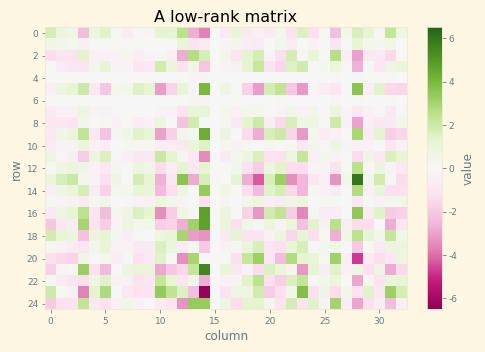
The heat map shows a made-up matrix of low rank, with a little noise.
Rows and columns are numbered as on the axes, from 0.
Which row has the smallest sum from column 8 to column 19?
13
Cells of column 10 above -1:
17
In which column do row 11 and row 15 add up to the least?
14
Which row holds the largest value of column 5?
23
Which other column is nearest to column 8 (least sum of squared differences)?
30
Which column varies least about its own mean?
15
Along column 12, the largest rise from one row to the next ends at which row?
18
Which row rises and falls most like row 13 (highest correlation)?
12
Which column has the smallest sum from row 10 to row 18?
19
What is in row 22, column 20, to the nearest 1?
-1
